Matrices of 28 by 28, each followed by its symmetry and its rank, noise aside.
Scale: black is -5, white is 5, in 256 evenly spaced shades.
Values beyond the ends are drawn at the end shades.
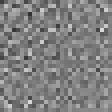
symmetric, rank four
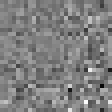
antisymmetric, rank four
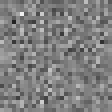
antisymmetric, rank eight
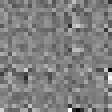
antisymmetric, rank four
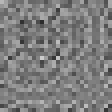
symmetric, rank four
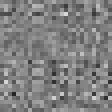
no symmetry, rank four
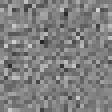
no symmetry, rank six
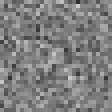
no symmetry, rank six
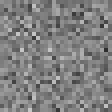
no symmetry, rank six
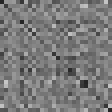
symmetric, rank four
